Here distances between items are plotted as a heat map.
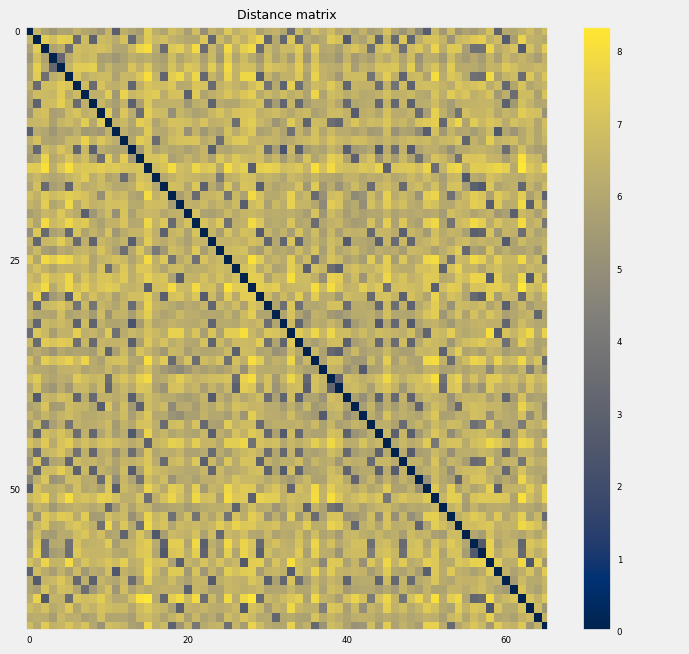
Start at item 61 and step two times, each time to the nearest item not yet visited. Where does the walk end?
7
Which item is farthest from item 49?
62
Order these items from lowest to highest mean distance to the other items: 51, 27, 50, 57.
57, 50, 27, 51
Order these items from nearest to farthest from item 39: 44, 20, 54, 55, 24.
55, 24, 20, 44, 54
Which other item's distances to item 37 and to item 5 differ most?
42
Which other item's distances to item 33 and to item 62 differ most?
2
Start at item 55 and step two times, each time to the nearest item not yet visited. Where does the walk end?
12
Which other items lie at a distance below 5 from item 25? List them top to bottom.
18, 21, 36, 53, 65
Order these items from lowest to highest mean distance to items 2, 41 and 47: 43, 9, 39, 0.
43, 9, 0, 39
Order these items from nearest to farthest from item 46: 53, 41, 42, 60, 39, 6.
60, 6, 53, 41, 42, 39
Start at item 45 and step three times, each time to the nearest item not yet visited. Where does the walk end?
51
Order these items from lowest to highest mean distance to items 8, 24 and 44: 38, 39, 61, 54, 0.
61, 0, 39, 54, 38
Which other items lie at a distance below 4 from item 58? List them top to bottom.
19, 27, 63
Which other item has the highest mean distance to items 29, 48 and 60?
15
